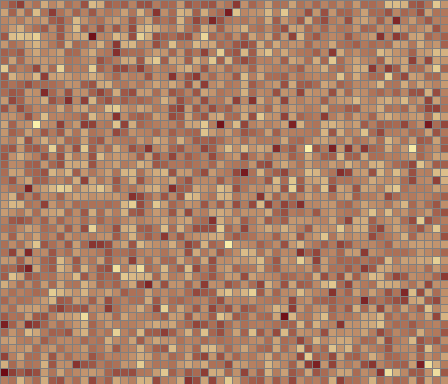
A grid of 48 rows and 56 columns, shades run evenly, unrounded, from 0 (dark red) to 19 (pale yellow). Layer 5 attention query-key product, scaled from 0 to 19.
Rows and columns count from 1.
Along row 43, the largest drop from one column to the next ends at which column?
53
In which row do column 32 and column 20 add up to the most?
37
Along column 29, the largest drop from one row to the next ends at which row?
32
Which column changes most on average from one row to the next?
26
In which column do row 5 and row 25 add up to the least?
17
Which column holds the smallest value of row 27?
24
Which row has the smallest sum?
38
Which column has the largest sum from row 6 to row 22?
33
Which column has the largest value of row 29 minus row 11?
12
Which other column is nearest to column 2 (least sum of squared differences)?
16
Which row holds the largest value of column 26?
5
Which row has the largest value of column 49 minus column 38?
47
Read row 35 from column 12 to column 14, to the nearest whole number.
10 7 8
